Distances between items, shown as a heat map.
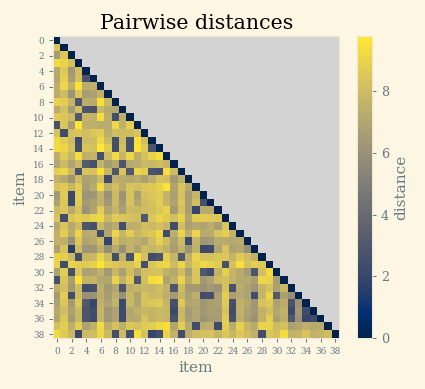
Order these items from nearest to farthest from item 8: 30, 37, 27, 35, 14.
14, 35, 27, 30, 37
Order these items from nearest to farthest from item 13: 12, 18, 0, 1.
18, 12, 1, 0
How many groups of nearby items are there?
8
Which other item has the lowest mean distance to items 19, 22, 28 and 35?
37
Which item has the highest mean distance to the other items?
29
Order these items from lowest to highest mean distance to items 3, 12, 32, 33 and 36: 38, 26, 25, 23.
38, 26, 23, 25
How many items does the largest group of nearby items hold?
9
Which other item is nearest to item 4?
32
